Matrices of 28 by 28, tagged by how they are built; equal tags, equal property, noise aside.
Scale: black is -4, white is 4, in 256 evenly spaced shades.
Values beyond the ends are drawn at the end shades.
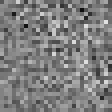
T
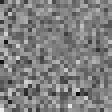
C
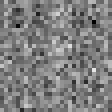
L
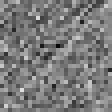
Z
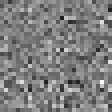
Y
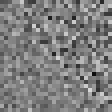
T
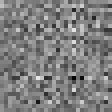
Y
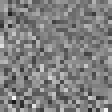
C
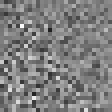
C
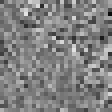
T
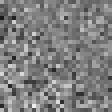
C
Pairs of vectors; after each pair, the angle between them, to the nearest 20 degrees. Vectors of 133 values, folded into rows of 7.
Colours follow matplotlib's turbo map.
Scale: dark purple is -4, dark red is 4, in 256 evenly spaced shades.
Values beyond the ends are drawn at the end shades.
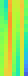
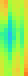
140 degrees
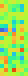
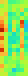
120 degrees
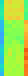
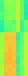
80 degrees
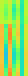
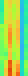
60 degrees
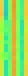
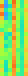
20 degrees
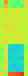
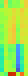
40 degrees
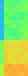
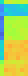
40 degrees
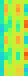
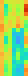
140 degrees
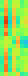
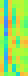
160 degrees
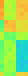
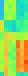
160 degrees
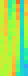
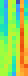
160 degrees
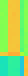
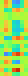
100 degrees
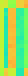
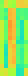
20 degrees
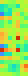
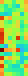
40 degrees
